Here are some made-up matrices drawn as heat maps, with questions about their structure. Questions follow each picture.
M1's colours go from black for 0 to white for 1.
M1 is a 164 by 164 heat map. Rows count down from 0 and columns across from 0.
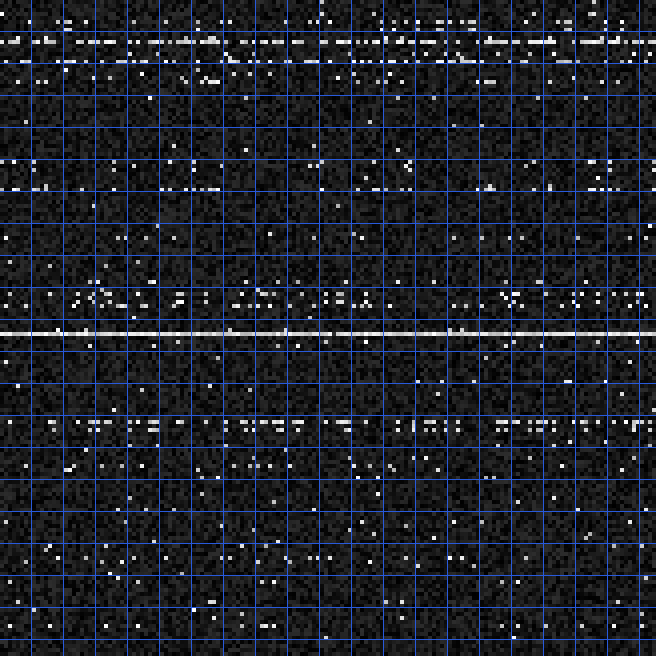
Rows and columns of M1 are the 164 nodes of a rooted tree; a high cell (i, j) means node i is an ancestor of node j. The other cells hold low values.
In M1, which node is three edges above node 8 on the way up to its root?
40
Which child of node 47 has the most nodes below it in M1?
20
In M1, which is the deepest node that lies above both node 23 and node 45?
19
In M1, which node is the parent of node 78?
36
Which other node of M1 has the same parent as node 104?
118
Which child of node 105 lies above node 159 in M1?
73
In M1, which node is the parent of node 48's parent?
42
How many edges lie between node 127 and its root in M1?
4
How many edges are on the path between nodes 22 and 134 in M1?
5
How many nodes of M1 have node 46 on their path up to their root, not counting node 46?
3
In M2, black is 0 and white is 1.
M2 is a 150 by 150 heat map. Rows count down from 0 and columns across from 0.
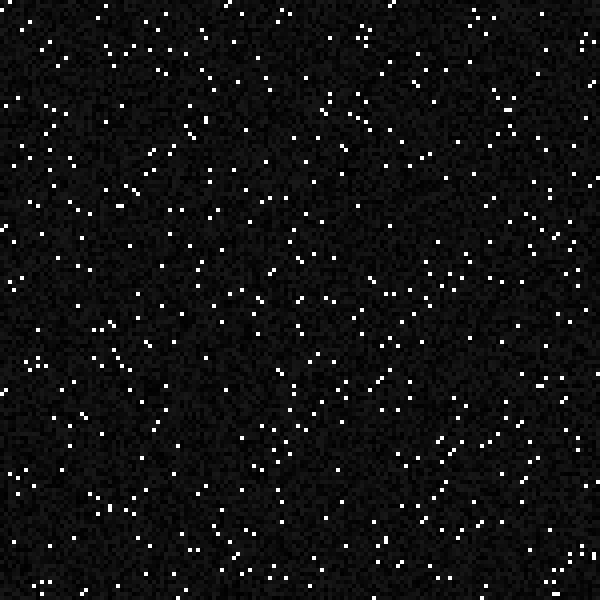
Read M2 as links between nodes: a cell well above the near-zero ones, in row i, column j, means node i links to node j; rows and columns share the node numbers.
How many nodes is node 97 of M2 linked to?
6
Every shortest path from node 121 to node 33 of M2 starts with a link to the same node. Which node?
node 51
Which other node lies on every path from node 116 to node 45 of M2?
node 63
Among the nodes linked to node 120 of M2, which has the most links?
node 130
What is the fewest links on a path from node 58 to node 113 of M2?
6
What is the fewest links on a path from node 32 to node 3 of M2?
5
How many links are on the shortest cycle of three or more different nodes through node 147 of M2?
5
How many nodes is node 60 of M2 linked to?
5
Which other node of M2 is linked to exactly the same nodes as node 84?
node 15
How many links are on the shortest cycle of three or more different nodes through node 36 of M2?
3
